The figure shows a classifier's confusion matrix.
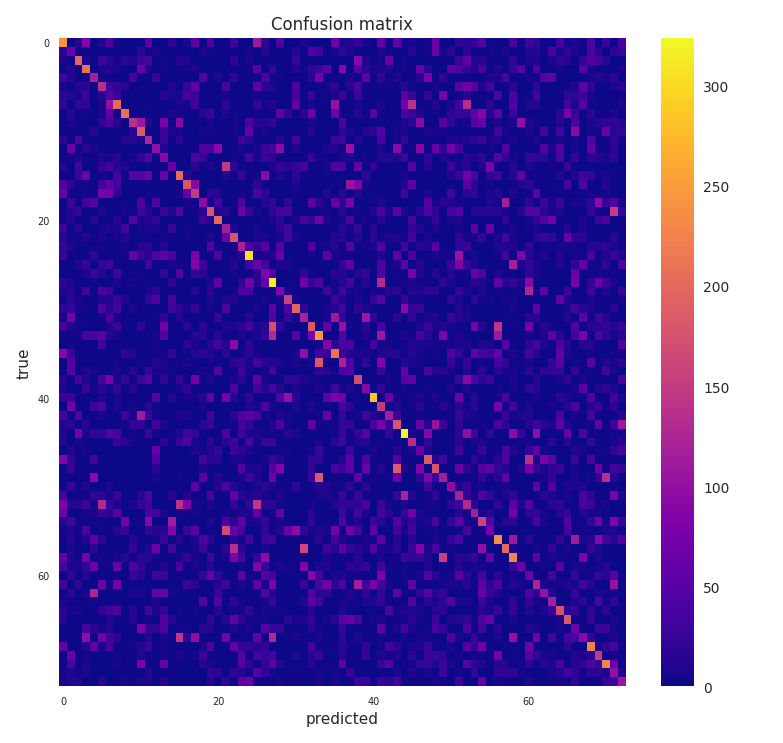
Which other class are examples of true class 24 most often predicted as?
51
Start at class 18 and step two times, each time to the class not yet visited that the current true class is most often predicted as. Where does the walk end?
31
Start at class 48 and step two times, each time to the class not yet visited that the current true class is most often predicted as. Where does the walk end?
72
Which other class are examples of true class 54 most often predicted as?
14
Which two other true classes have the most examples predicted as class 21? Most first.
55, 14
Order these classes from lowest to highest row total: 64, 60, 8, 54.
64, 60, 8, 54
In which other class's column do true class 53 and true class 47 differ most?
60
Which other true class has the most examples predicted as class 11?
54
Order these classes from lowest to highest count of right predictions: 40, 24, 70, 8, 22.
22, 8, 70, 40, 24
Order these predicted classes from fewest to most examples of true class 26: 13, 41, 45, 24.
24, 13, 41, 45
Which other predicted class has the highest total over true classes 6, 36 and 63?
33
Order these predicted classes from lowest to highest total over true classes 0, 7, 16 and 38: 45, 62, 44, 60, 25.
62, 60, 44, 25, 45
